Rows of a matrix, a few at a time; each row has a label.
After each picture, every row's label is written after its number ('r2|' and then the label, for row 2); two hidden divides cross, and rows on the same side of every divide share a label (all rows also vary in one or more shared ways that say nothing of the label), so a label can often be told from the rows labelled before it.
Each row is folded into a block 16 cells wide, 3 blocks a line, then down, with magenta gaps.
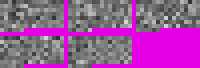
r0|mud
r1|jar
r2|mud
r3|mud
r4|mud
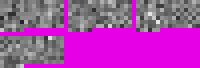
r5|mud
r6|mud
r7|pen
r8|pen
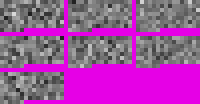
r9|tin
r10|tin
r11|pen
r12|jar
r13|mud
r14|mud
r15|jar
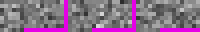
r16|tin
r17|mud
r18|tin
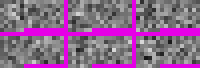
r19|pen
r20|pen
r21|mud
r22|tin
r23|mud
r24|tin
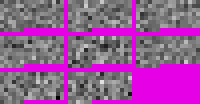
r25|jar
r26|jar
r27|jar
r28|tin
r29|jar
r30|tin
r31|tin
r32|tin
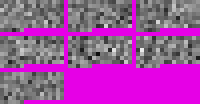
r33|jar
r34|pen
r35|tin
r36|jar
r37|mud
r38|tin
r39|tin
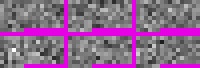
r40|jar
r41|tin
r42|tin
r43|pen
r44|jar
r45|pen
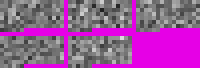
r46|jar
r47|jar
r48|pen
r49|mud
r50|jar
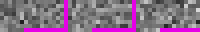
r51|mud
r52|tin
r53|pen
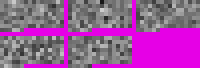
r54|pen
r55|tin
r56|tin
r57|jar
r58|tin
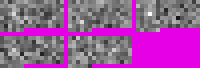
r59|pen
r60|jar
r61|pen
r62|pen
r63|mud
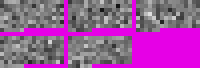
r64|pen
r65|jar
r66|pen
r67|pen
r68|jar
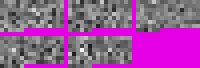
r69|tin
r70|jar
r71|jar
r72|pen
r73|pen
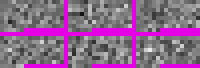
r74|tin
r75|mud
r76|mud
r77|pen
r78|jar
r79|pen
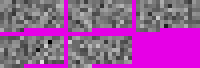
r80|mud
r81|tin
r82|tin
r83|mud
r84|jar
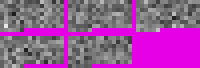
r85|mud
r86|jar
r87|pen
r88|tin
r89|jar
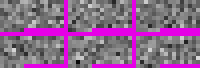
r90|mud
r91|pen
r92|pen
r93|tin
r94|jar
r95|jar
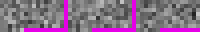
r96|jar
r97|jar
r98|jar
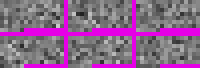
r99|mud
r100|mud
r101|tin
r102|pen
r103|tin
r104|mud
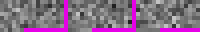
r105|jar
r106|pen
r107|mud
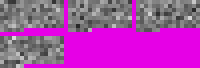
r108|mud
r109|jar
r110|pen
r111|pen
